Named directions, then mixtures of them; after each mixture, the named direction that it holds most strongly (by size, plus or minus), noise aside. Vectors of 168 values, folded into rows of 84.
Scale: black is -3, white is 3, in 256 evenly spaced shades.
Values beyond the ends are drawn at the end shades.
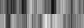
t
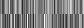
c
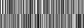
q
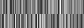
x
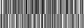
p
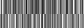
p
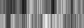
t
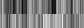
t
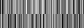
p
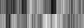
t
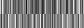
p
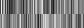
q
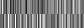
x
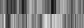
t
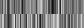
x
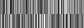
x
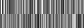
q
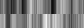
t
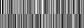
p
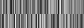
x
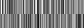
q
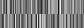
x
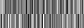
p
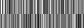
q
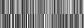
c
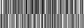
p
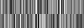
x
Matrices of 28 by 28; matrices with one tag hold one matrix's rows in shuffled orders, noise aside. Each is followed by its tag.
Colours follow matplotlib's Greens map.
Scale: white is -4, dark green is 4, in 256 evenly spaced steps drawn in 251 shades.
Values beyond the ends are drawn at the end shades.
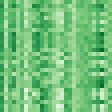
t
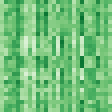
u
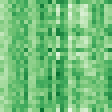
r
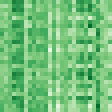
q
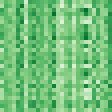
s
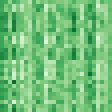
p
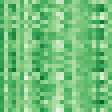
t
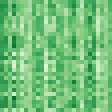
p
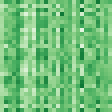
u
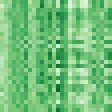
r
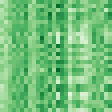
r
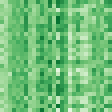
r
